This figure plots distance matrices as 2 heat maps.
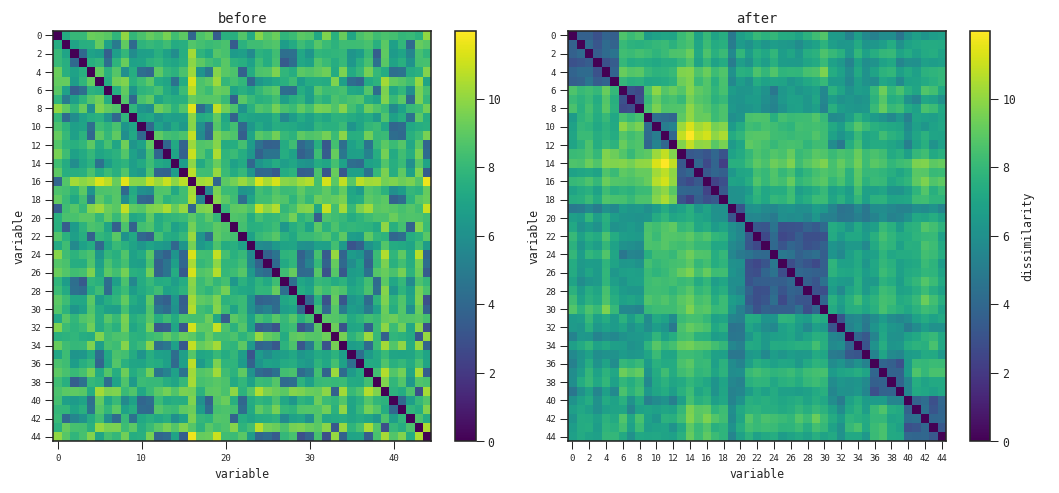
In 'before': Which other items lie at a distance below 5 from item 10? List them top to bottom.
4, 11, 18, 22, 40, 41
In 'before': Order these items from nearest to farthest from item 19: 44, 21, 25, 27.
27, 21, 25, 44
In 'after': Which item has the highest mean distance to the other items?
14
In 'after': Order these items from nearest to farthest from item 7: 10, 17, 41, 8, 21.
8, 41, 21, 17, 10
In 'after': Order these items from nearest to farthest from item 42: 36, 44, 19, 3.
44, 19, 3, 36
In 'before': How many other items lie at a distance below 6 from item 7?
4
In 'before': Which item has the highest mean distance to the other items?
16
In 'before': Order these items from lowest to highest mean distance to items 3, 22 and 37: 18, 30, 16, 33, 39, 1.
30, 18, 1, 33, 39, 16
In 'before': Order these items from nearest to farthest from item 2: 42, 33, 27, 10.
27, 42, 10, 33
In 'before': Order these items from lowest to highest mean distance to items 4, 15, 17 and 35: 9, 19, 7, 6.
9, 6, 7, 19
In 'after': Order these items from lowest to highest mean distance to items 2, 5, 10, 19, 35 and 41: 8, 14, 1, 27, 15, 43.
1, 43, 27, 8, 15, 14
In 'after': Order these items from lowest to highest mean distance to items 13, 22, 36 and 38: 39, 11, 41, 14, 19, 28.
39, 19, 28, 14, 41, 11
